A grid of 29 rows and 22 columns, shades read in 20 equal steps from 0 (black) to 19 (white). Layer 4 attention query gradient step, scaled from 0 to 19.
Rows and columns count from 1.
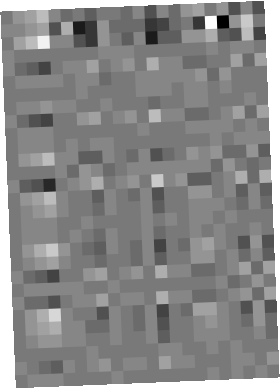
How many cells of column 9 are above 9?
15
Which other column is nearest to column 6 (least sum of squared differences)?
9
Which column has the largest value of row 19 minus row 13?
4
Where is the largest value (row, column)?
2, 18
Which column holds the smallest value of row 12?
13
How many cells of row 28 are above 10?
3
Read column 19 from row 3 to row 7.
7 9 9 11 10
